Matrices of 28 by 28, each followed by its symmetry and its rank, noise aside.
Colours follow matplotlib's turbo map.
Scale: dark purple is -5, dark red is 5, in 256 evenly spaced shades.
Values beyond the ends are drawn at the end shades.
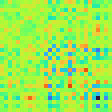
symmetric, rank three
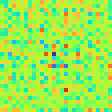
no symmetry, rank four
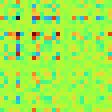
symmetric, rank two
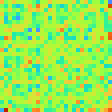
symmetric, rank four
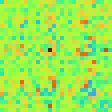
symmetric, rank four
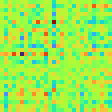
antisymmetric, rank four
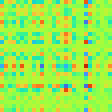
no symmetry, rank two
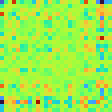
symmetric, rank three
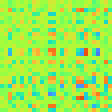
no symmetry, rank two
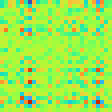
no symmetry, rank two
